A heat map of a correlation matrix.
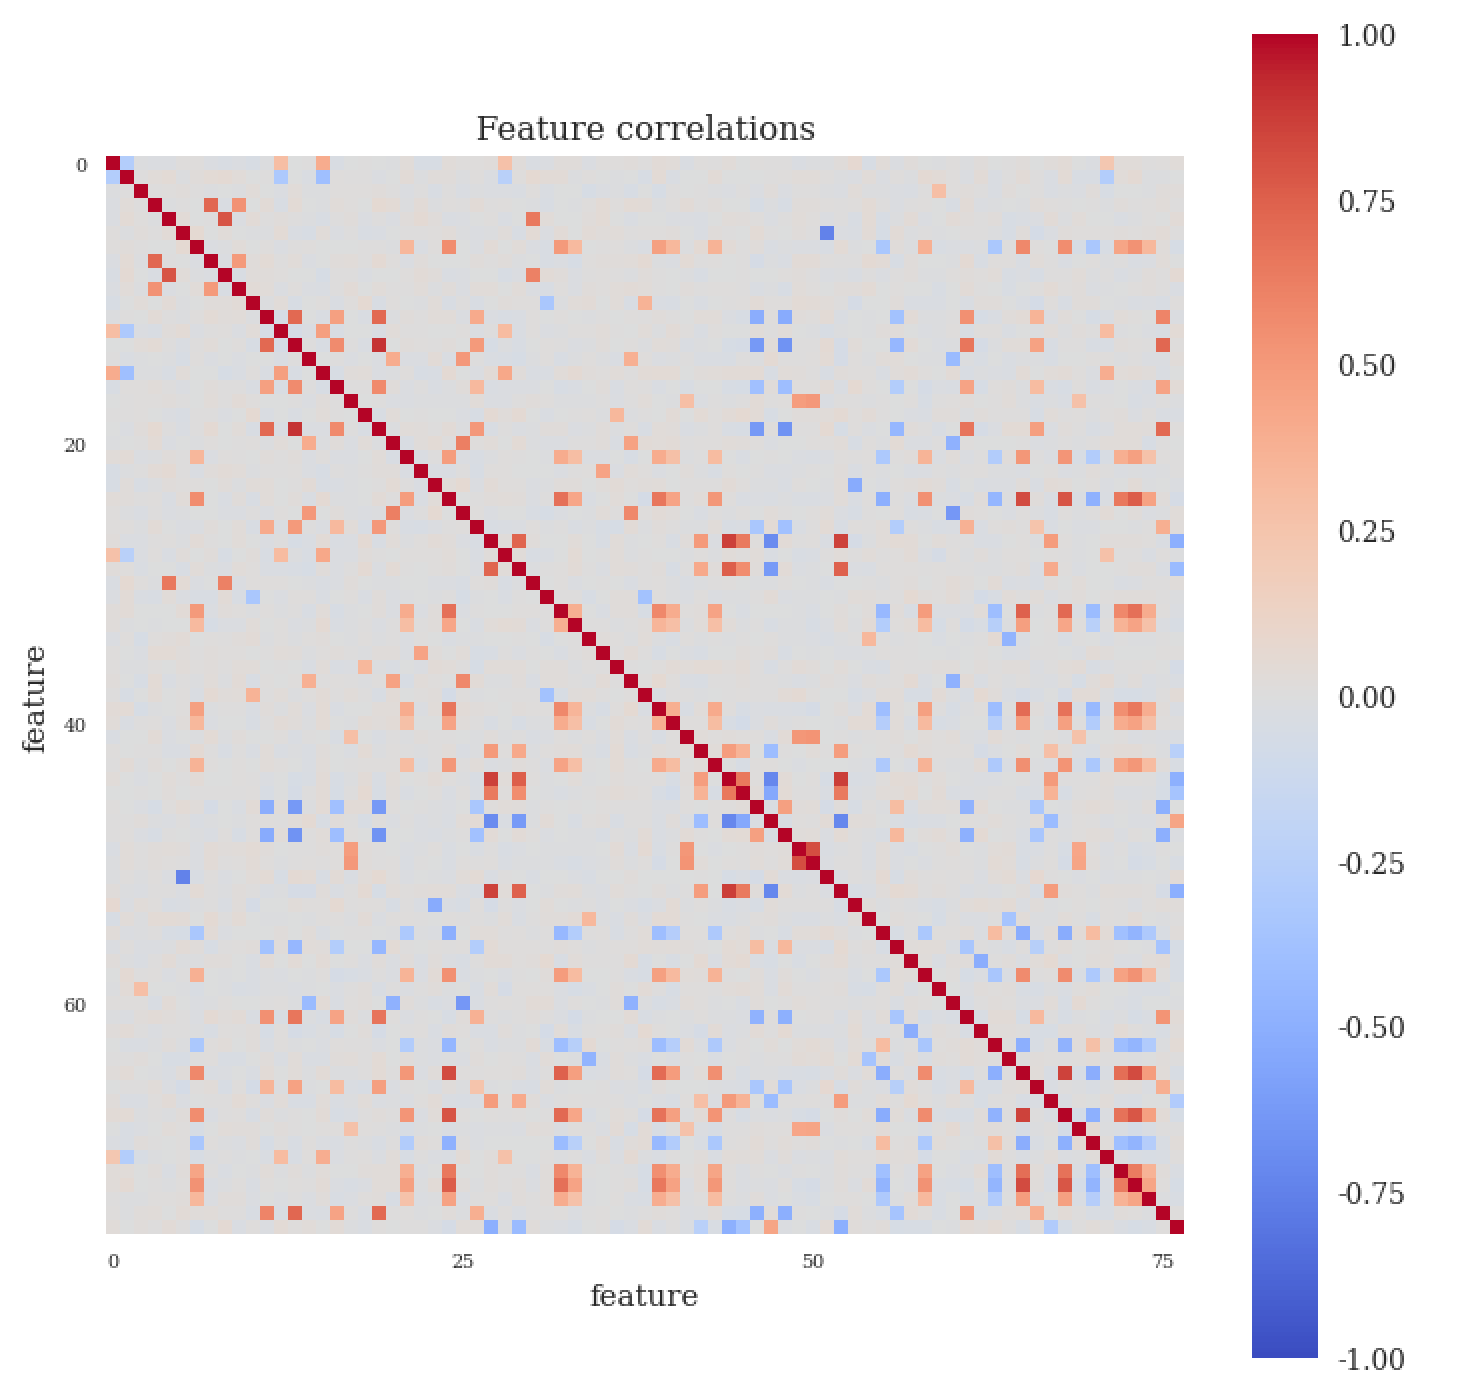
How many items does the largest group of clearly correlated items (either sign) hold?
17
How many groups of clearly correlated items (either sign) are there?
16
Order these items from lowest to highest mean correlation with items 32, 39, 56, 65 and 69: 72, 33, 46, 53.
53, 46, 33, 72
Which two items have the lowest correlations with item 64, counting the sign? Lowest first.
34, 54
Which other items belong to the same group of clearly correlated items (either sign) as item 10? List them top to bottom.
31, 38
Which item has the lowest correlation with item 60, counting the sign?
25
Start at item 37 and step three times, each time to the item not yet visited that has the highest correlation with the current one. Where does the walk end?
14
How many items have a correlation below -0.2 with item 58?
3
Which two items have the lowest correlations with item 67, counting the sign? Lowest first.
47, 76
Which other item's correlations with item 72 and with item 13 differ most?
19
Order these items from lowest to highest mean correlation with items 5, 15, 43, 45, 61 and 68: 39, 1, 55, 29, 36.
55, 1, 36, 29, 39
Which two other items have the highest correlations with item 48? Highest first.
46, 56
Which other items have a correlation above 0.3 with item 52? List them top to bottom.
27, 29, 42, 44, 45, 67
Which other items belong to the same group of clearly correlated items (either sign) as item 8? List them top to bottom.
4, 30
